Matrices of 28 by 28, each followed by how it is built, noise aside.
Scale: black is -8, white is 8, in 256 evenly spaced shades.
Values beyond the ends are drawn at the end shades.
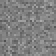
blocks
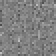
uneven columns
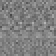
repeating columns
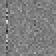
uneven columns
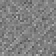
Hankel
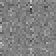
uneven columns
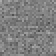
blocks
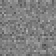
blocks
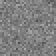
noise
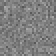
blocks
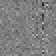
uneven columns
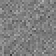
Hankel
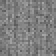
blocks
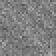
Toeplitz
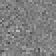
lower triangular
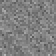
Toeplitz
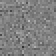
uneven columns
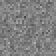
repeating columns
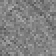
Toeplitz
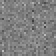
uneven columns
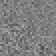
lower triangular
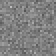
noise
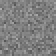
repeating columns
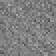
Toeplitz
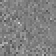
lower triangular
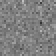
uneven columns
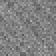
Toeplitz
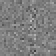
uneven columns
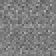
repeating columns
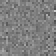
uneven columns
